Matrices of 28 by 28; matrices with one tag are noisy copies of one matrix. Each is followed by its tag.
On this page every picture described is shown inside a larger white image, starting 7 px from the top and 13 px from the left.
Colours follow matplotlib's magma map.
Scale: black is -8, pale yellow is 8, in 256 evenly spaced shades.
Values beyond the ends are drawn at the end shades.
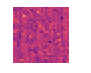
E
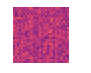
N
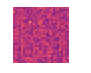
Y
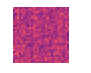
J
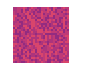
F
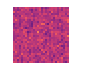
E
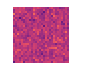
J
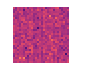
N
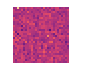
N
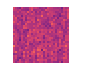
F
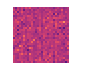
N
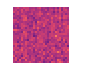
E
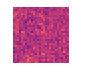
Y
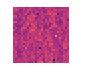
F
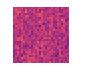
Y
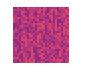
E
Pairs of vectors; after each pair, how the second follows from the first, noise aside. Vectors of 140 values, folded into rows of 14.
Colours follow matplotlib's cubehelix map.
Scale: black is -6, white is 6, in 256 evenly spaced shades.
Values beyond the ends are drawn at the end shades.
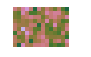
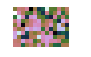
wrapped around, scaled up.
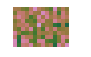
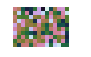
wrapped around, scaled up.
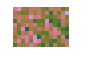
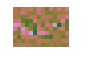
reversed, negated, partly zeroed.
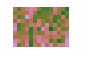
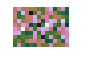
wrapped around, scaled up.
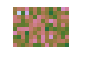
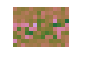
reversed, negated, partly zeroed.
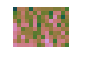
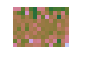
reversed, negated, partly zeroed.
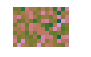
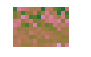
reversed, negated, partly zeroed.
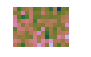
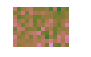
shrunk.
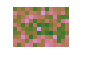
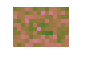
shrunk.
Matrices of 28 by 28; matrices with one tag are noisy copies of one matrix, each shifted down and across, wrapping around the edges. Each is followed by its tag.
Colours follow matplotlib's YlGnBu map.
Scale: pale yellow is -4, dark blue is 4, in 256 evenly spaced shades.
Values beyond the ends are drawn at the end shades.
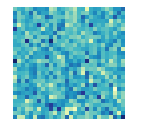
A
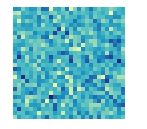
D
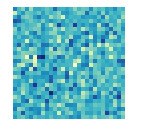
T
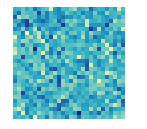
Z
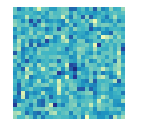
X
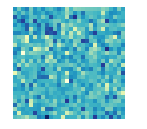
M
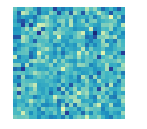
A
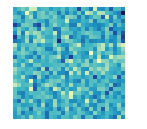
M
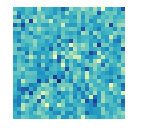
A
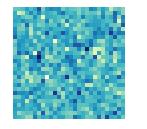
A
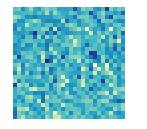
Z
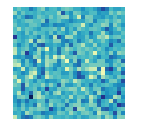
T
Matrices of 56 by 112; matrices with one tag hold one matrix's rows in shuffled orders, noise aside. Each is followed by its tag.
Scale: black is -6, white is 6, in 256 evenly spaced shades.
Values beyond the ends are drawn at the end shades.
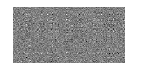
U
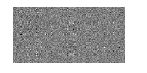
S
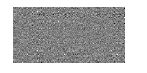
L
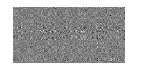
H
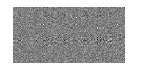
H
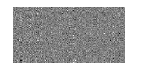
S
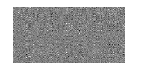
U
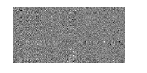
S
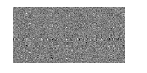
U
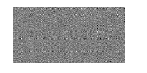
H
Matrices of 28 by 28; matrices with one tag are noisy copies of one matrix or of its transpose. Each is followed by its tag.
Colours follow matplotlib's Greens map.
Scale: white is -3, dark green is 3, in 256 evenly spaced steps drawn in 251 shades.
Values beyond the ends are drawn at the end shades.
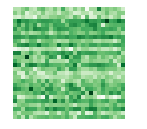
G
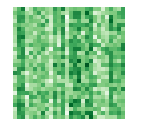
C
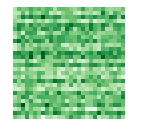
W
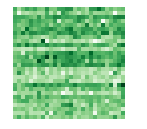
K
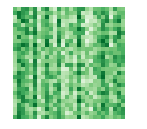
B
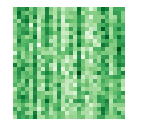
B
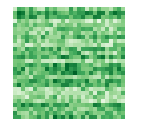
C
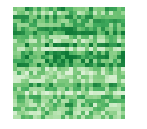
K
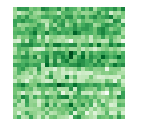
K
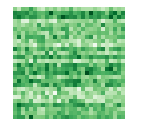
C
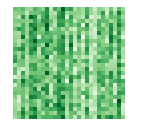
W
